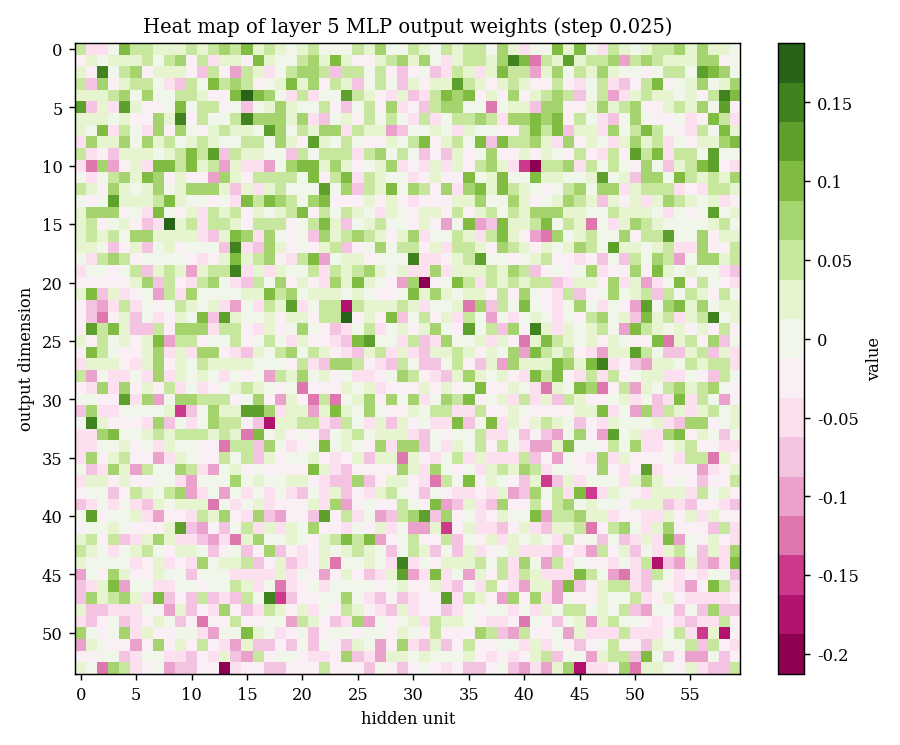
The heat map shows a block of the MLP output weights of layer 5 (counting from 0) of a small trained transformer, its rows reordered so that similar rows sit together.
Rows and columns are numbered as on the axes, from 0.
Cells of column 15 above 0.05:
7
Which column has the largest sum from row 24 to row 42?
44
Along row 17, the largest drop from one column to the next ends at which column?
15
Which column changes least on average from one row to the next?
5
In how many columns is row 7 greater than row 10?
30
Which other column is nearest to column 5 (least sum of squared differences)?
27
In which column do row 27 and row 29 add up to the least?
50
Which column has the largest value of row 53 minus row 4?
49
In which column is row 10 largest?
57
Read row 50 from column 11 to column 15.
-0.05 -0.1 0 0 0.1
